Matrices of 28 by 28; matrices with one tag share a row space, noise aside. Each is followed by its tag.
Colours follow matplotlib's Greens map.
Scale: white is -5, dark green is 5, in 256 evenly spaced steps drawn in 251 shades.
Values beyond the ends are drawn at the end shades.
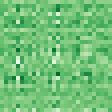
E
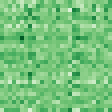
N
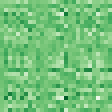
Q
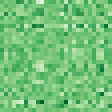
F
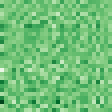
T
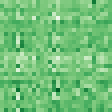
E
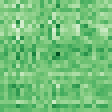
E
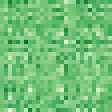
Q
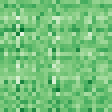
E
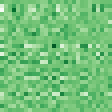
T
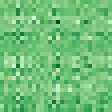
E
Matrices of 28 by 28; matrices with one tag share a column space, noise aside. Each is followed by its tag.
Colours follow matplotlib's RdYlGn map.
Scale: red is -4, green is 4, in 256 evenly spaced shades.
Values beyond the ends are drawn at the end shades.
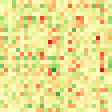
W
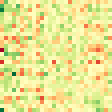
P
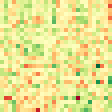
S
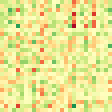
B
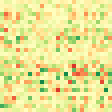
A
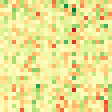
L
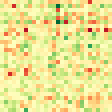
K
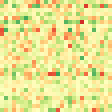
K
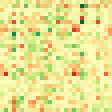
K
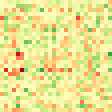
W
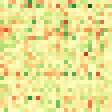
K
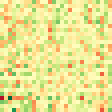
S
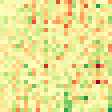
S
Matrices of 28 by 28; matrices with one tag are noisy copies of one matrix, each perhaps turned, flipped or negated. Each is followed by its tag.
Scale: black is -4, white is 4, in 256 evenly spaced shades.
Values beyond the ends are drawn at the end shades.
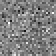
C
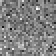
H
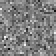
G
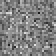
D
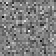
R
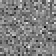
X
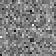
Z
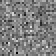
R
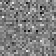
R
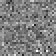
G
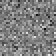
X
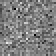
D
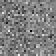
C
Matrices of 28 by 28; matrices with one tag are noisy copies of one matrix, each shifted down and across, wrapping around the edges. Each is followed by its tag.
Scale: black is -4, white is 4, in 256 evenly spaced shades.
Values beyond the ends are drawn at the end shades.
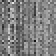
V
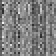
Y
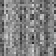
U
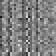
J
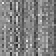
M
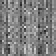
Y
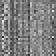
V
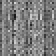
Y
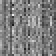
Y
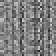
J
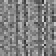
J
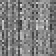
Y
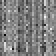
Y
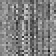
V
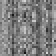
U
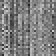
V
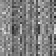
Y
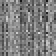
Y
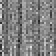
M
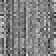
V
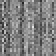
M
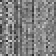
V
